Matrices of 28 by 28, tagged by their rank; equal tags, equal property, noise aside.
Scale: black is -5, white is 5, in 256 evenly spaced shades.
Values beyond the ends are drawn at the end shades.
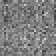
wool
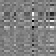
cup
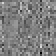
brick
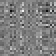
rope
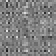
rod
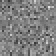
wool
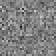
wool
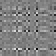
cup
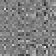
brick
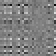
cup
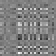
cup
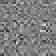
brick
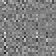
rod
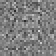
wool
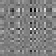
cup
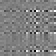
cup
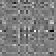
rod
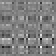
cup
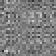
brick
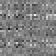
rod
